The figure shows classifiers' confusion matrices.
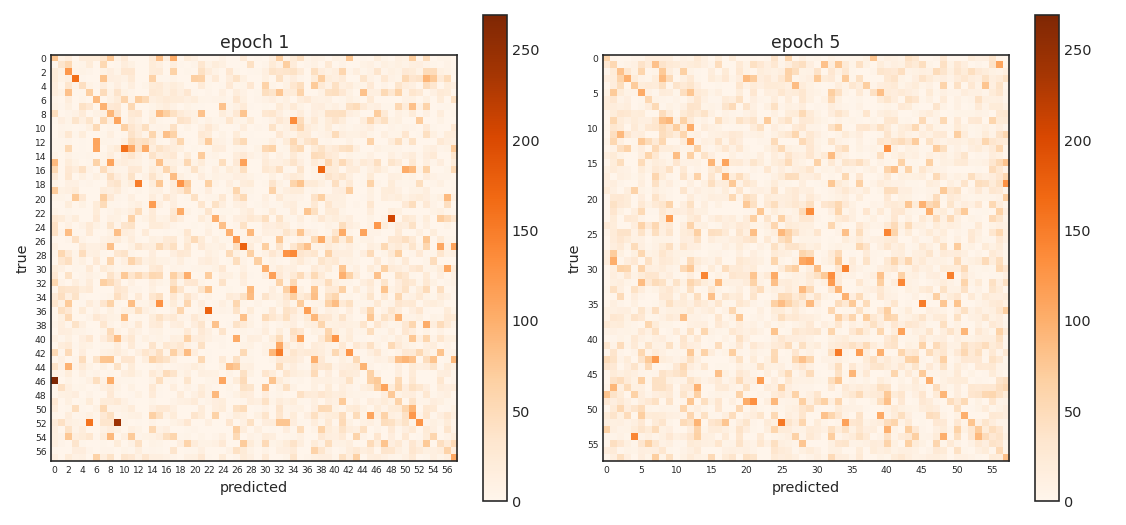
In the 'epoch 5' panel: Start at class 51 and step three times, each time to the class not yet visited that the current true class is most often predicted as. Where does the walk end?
33
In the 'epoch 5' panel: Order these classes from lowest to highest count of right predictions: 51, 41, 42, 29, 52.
41, 42, 52, 51, 29
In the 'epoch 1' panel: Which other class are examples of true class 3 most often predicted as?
53
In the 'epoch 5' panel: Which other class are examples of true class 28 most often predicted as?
1
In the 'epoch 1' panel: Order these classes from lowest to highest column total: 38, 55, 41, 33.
55, 33, 38, 41
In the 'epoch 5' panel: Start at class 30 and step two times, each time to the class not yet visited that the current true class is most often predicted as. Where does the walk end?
15
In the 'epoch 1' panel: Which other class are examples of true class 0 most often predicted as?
17
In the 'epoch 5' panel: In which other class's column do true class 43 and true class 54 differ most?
4
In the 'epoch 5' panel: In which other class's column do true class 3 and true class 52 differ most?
25
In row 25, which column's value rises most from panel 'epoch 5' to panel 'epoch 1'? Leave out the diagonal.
44
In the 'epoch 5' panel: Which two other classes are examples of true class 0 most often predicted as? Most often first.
38, 26
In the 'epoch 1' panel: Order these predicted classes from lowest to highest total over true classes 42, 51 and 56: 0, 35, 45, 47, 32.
35, 0, 47, 45, 32
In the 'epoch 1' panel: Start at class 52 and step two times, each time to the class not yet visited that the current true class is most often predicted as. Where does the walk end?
34
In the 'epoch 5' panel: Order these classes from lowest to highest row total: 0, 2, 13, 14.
0, 14, 13, 2
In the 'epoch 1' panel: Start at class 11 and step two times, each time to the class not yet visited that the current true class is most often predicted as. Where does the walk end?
38
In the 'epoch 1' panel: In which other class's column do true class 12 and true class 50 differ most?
6
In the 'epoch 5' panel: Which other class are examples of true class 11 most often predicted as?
2
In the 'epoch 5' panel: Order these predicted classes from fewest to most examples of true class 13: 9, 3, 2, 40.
9, 2, 3, 40
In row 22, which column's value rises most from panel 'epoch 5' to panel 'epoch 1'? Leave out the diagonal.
18
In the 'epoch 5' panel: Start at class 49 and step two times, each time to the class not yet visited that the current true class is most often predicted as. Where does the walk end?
45
